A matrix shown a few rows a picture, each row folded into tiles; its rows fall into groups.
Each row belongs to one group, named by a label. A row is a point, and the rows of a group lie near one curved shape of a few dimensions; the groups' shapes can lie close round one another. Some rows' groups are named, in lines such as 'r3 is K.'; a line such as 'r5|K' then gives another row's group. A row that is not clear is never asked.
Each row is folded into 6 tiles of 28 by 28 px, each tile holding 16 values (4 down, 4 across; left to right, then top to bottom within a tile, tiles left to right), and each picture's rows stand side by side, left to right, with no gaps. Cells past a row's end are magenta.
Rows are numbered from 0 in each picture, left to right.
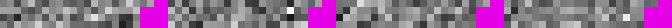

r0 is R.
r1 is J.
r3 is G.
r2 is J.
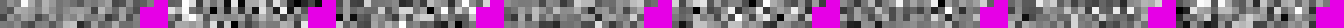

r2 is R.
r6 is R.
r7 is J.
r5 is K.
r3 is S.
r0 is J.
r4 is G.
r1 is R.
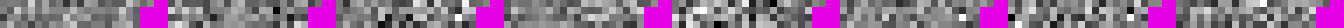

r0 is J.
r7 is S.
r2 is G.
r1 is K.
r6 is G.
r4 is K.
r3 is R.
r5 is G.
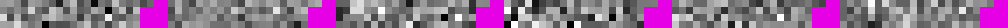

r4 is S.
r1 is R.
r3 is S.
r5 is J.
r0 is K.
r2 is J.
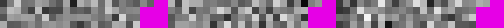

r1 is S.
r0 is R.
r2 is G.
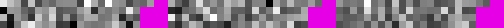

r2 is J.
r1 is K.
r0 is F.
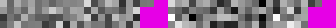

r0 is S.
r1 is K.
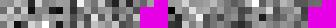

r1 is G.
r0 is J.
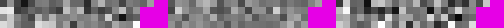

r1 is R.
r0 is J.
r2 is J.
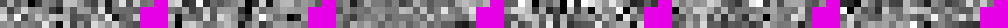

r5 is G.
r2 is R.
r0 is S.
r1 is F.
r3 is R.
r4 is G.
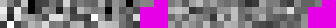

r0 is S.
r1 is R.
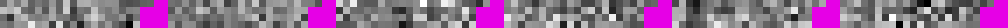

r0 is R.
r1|S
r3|S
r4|J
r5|S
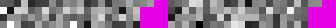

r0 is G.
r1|J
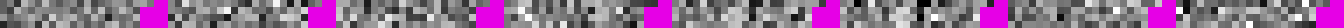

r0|G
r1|S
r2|S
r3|R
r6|R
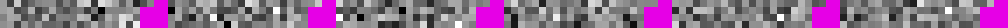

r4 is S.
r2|K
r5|R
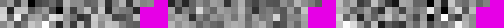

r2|K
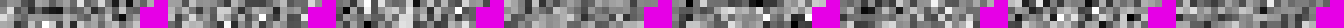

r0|J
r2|J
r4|R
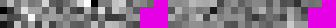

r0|G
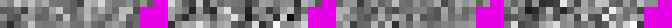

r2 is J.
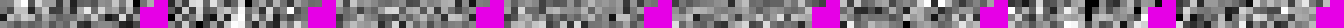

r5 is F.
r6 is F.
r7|R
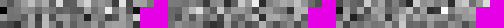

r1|S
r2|R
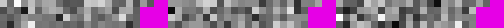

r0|G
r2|K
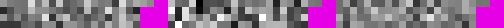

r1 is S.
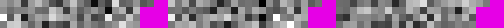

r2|S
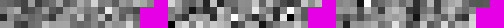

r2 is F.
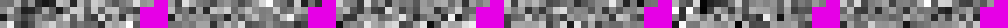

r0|K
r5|F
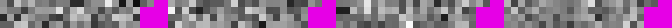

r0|S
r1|S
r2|J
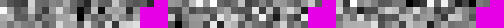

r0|F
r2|S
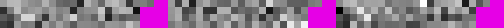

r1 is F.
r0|G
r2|G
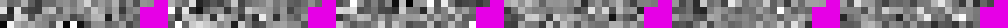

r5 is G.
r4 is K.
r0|S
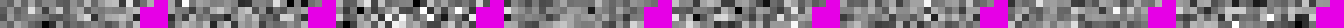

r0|S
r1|S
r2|G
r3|K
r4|K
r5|S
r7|R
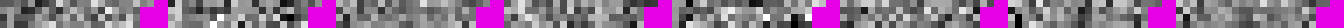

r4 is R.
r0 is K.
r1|J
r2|F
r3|R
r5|G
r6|F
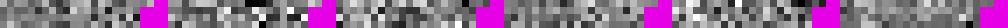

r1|R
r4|R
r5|G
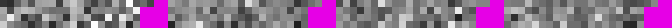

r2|J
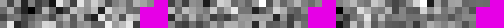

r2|G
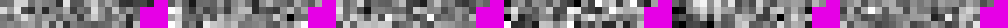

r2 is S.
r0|R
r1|J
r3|R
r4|J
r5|S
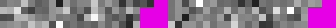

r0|R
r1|R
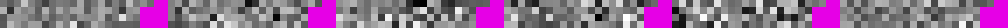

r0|G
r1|G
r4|G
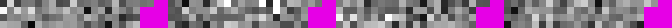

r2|S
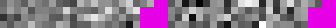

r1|S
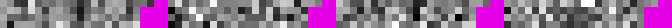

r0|F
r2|F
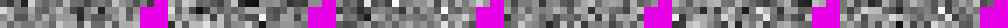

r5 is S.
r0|F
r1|S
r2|K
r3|S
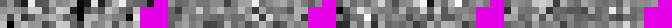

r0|F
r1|S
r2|G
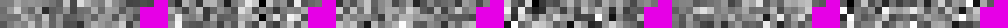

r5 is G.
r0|R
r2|J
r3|S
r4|S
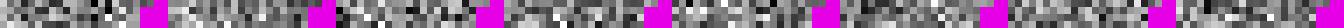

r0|K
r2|G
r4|K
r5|K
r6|S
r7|S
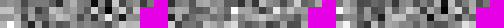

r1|R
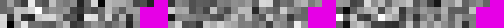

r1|K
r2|K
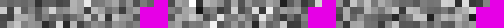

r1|J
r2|S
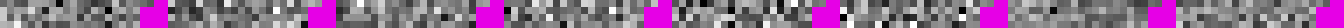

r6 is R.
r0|K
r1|K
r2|J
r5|G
